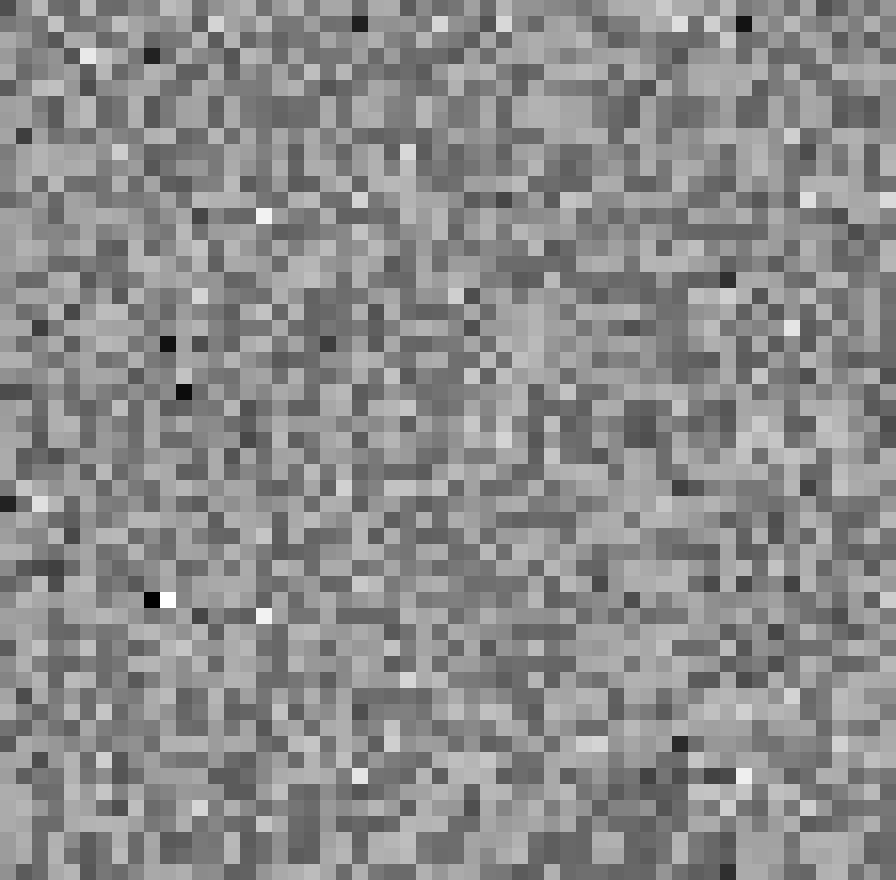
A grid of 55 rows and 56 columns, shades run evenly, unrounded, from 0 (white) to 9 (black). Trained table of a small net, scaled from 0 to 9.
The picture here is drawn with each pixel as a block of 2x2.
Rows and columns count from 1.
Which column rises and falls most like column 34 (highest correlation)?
6
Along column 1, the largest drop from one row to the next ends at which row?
33
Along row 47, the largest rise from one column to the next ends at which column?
43
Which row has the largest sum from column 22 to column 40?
55
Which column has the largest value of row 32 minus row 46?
1
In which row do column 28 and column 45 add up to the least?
2
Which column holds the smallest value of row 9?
50
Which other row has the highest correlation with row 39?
14
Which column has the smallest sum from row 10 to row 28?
52
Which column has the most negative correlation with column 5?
39
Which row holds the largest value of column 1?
32
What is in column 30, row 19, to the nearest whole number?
6
